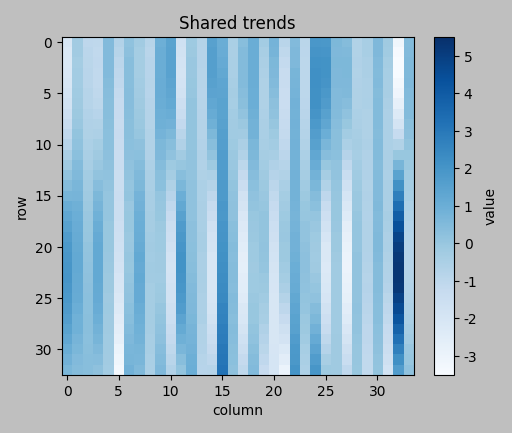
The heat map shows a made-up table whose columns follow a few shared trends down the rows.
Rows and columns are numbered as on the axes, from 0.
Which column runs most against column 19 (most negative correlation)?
6
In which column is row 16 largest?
32
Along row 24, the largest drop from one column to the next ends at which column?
33
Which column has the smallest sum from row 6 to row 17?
5
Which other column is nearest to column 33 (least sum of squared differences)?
26
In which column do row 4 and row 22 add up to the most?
15
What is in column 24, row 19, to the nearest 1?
0
